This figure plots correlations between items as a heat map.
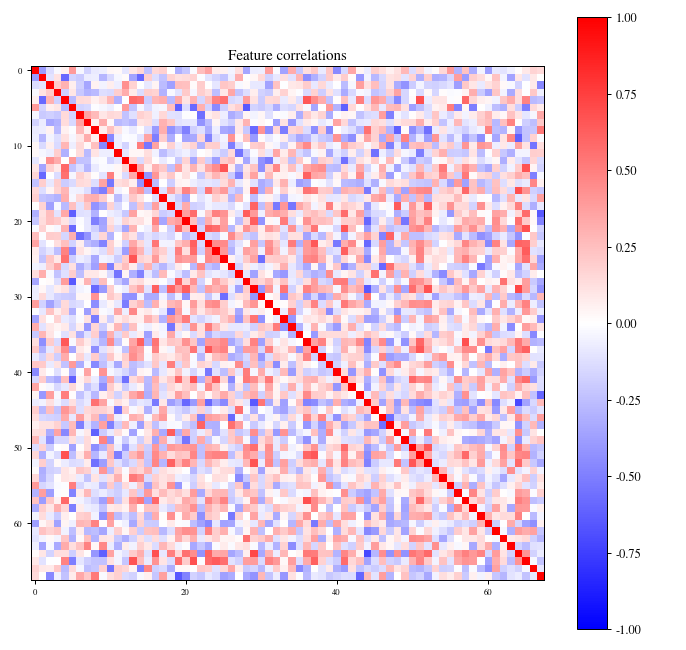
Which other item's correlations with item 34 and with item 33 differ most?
18
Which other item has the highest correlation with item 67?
8
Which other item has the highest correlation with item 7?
63
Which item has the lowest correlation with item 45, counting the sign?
11
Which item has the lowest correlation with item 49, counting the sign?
20
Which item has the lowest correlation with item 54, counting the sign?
27
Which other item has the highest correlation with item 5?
55
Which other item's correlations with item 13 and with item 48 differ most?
4
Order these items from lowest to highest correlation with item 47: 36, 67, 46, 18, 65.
46, 36, 67, 65, 18
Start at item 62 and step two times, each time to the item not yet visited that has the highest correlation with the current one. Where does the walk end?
19
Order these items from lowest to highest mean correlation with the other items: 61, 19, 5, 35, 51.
5, 35, 61, 19, 51
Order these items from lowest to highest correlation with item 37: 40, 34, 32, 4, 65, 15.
40, 15, 32, 34, 4, 65
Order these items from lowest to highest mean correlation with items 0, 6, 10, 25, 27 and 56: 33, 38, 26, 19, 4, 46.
26, 33, 19, 38, 4, 46
